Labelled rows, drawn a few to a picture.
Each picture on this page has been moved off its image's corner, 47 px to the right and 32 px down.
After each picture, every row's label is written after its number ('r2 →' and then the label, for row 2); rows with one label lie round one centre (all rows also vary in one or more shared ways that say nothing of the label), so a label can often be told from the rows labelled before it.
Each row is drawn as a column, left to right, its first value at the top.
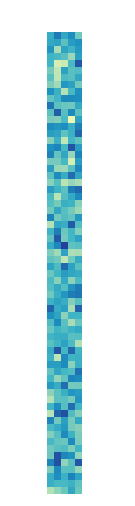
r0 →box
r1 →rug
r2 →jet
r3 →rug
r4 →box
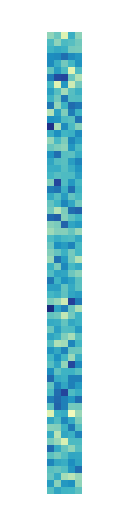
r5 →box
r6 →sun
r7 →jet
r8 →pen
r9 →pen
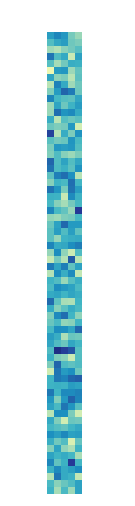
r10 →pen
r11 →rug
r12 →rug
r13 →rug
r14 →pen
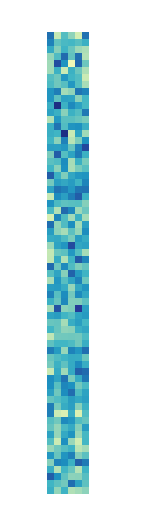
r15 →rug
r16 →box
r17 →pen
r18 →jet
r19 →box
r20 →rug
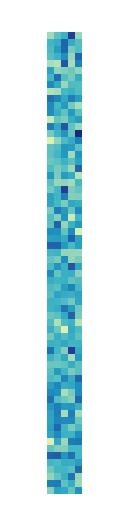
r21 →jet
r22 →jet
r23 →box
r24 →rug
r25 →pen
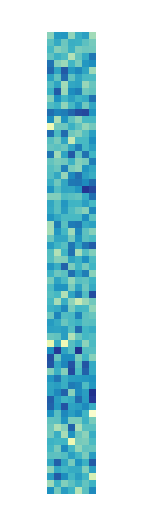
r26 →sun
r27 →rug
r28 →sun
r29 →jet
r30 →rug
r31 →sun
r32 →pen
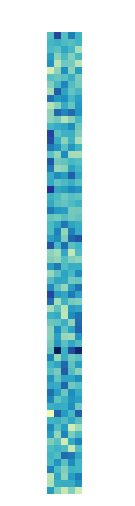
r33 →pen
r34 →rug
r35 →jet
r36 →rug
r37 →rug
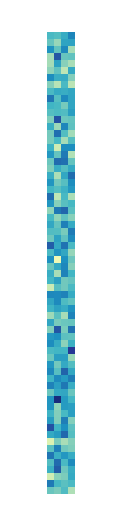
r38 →jet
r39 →pen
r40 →jet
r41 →rug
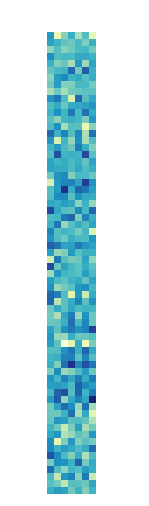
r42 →pen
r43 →jet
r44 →sun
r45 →sun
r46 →pen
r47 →sun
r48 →pen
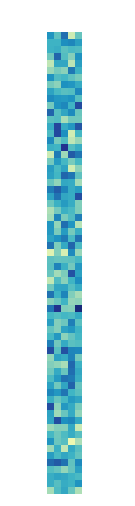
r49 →rug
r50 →box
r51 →rug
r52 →jet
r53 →box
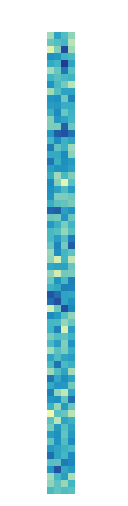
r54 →pen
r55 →pen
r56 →box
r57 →pen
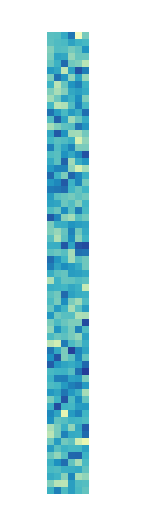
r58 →sun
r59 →sun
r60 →pen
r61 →rug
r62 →jet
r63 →jet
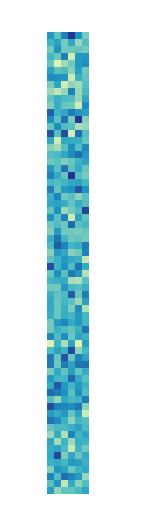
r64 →sun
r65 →jet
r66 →sun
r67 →rug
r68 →sun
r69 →pen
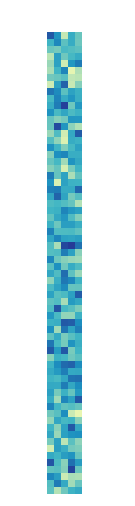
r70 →rug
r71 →box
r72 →jet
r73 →pen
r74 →pen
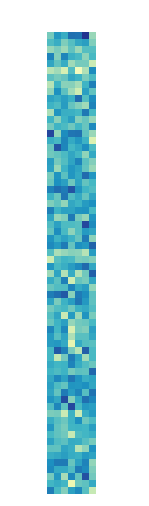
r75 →pen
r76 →rug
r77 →pen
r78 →sun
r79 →pen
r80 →rug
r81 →jet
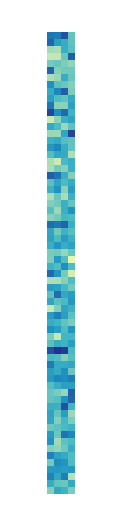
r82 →rug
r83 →rug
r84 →rug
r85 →pen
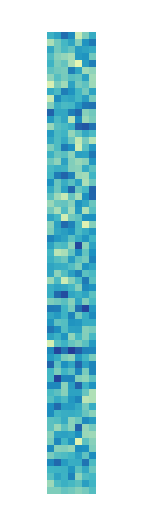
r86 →sun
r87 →rug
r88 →rug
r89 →rug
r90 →jet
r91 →box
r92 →box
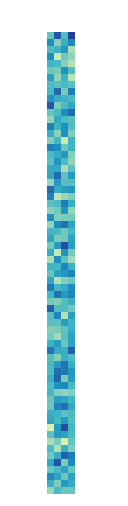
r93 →box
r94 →rug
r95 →jet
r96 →rug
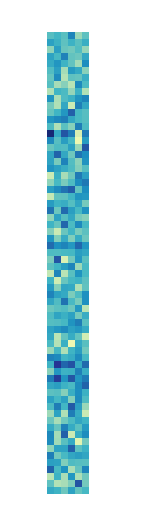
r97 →pen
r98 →sun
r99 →pen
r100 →sun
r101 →jet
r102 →pen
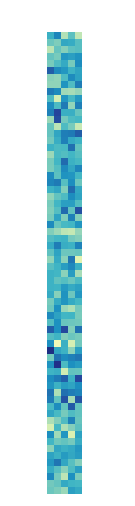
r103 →rug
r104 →sun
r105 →pen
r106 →sun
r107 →pen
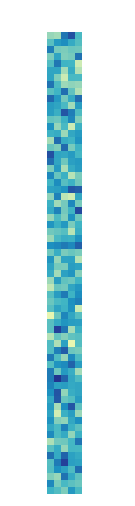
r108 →jet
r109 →pen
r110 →rug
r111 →sun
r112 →pen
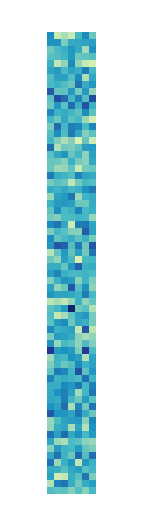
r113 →rug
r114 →jet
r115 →jet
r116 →box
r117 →jet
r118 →rug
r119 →jet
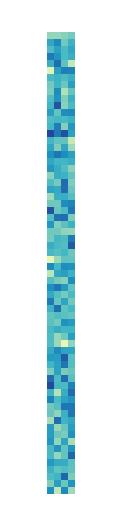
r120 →pen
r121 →box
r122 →sun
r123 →jet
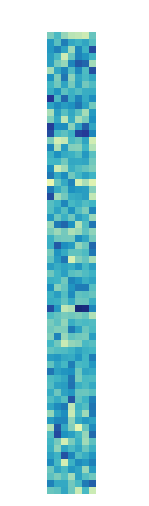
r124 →box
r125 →jet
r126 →jet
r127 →pen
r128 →box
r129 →box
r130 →jet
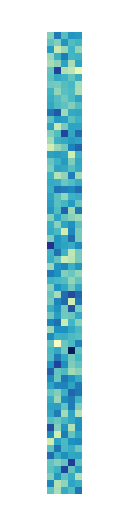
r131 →jet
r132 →sun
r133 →pen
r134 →rug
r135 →pen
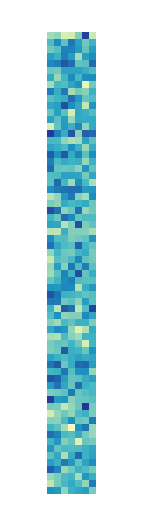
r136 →pen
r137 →pen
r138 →box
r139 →box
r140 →jet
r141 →sun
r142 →box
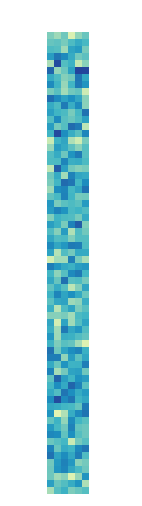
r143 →jet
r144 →pen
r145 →pen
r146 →jet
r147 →jet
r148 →sun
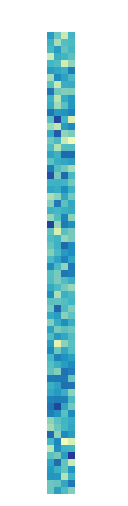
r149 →rug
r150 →sun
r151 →jet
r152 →jet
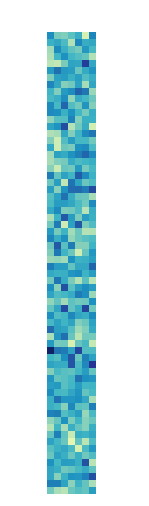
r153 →rug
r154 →jet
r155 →box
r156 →sun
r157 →rug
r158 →box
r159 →sun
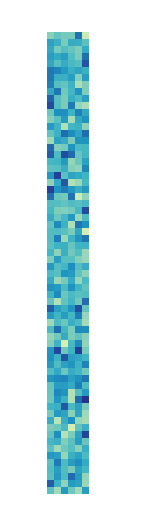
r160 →box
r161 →rug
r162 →sun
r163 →box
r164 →rug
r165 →pen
